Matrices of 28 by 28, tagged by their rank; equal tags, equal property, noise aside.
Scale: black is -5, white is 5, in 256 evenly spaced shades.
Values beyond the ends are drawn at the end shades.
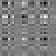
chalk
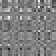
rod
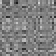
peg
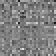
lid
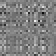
rod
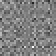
peg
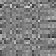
peg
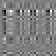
chalk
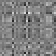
rod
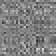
lid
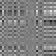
chalk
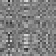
peg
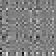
peg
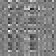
rod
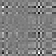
chalk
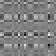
chalk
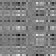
chalk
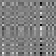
chalk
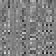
peg
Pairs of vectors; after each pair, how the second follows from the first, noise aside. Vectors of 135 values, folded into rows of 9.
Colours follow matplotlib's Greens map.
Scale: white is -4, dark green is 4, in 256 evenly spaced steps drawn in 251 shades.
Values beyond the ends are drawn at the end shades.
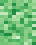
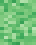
wrapped around, shrunk.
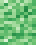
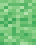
wrapped around, shrunk.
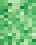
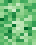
wrapped around.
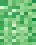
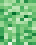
wrapped around, negated.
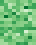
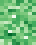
wrapped around, negated.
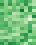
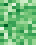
reversed, negated.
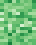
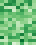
wrapped around, negated.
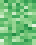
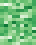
wrapped around.
